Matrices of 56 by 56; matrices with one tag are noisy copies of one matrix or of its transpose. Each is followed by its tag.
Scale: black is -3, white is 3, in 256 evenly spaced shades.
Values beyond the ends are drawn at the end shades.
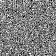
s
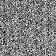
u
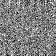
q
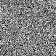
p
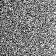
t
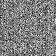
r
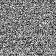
r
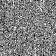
p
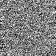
q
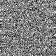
q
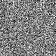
p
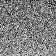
t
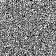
s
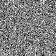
p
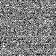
r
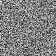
s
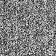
u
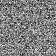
u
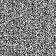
r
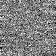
q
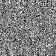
q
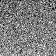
t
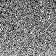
t
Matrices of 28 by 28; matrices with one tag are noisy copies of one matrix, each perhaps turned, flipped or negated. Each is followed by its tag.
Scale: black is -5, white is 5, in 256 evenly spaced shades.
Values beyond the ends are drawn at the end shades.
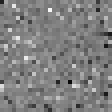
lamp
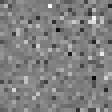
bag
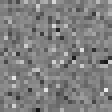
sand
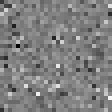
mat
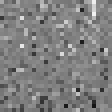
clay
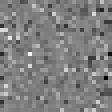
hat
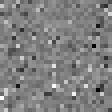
mat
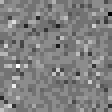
mat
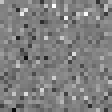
mat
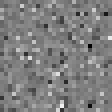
sand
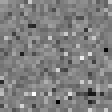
bag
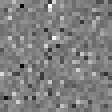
sand
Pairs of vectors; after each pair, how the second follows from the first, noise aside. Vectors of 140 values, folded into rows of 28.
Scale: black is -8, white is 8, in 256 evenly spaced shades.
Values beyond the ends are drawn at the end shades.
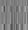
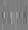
wrapped around, negated, partly zeroed.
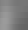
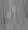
wrapped around, partly zeroed.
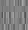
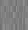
wrapped around, shrunk.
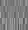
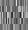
wrapped around, scaled up.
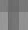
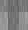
copied.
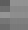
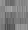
wrapped around.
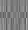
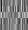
reversed, negated, scaled up.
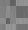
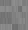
reversed, shrunk.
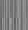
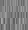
sign-scrambled.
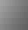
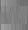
wrapped around, partly zeroed.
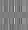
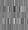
sign-scrambled.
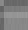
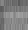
copied.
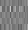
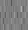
wrapped around, partly zeroed.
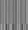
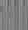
wrapped around, shrunk.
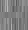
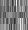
reversed, scaled up.
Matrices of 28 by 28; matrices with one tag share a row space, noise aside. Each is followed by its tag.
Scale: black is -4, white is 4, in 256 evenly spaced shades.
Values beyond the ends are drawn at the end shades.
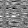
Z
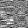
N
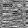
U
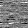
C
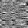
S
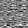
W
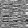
U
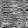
U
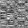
N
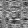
Z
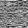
W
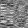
N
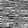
C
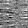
C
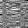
Z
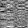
N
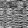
W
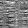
C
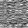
W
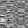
N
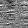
C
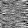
S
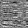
U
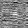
U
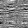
C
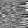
S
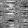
C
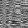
Z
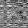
W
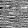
C
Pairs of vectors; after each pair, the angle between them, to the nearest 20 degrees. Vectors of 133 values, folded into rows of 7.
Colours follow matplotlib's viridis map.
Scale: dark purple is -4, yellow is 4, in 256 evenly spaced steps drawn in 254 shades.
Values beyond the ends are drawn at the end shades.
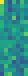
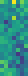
60 degrees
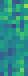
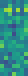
60 degrees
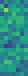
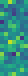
120 degrees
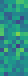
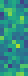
120 degrees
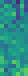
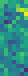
120 degrees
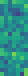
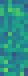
160 degrees
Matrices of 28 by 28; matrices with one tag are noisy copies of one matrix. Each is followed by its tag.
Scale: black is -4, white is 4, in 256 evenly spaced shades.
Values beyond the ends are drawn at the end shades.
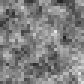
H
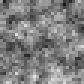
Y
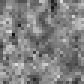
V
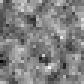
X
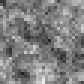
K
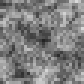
K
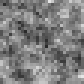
K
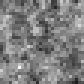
V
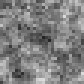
K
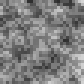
H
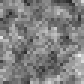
H
